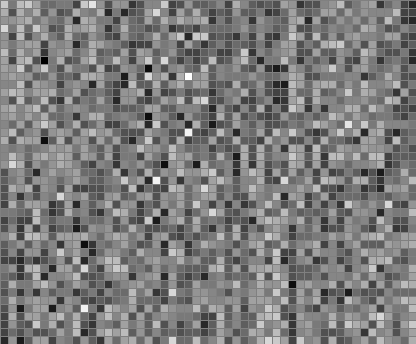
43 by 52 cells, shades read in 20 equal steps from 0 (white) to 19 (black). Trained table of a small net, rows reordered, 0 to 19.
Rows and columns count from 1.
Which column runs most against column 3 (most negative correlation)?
35
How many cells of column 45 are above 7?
34
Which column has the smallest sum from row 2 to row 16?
3
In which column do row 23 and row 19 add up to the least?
20
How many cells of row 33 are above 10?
27
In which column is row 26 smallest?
49
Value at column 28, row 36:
8
